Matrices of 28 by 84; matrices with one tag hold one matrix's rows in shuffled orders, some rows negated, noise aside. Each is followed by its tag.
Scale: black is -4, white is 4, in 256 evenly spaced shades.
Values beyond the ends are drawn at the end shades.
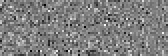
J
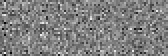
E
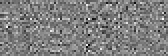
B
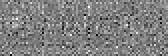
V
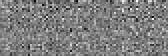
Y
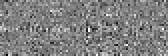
B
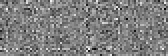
B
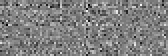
B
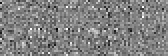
J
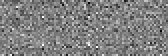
V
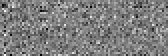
E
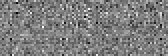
V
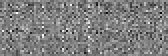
V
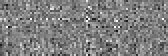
B
